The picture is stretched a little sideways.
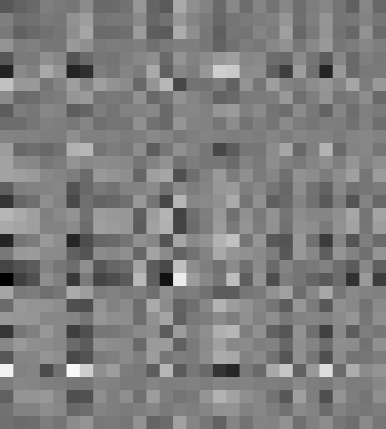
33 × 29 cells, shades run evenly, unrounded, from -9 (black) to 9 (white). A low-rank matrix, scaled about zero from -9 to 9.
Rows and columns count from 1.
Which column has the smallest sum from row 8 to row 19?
6
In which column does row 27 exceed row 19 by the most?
1
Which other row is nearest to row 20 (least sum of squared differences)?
24
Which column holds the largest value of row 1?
14
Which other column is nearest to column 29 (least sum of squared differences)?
8
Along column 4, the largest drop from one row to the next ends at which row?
29
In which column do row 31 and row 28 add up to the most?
17
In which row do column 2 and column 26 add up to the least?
22
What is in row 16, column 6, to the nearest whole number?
-4
